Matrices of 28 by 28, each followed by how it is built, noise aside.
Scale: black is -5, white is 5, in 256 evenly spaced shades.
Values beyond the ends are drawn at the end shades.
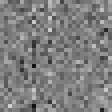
uneven columns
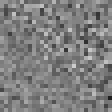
upper triangular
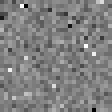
sparse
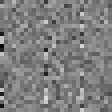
uneven columns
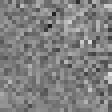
upper triangular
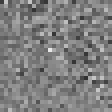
upper triangular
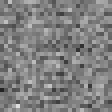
blocks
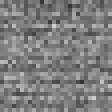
blocks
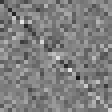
diagonal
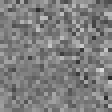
upper triangular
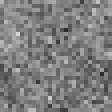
smooth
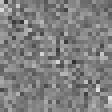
banded
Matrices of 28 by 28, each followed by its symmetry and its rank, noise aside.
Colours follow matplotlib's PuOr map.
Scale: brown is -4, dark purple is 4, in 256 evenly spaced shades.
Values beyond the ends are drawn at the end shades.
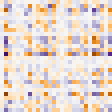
no symmetry, rank two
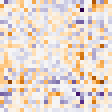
antisymmetric, rank four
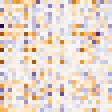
no symmetry, rank four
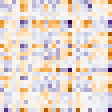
no symmetry, rank two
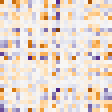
no symmetry, rank three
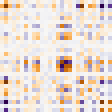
symmetric, rank two
